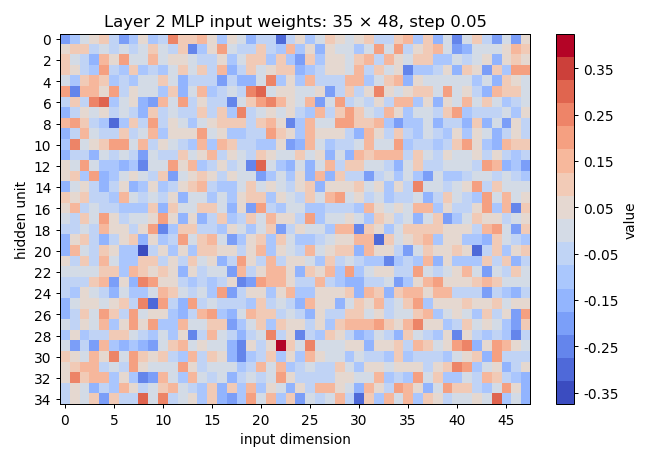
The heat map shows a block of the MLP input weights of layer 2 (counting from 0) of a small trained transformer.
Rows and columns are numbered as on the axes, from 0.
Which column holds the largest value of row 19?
12
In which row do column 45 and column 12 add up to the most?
29
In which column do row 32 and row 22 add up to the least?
17
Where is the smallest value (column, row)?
8, 20
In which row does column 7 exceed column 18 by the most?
30
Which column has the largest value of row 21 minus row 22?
43
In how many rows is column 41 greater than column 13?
15
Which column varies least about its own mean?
2
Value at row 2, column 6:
0.2
